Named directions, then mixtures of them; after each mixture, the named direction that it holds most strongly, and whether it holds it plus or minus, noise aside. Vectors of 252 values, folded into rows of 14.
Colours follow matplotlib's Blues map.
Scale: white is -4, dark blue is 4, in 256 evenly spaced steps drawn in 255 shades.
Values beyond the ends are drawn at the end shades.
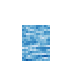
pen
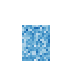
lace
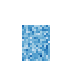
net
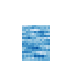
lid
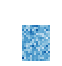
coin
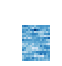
lid, minus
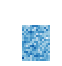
coin, plus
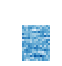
lid, plus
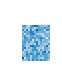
coin, plus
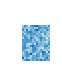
coin, plus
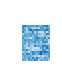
lid, minus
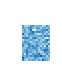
net, plus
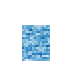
pen, minus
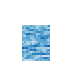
pen, minus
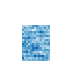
lid, plus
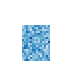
net, minus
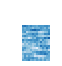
lid, minus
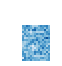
coin, minus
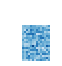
pen, minus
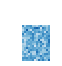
lace, plus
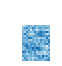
lid, plus
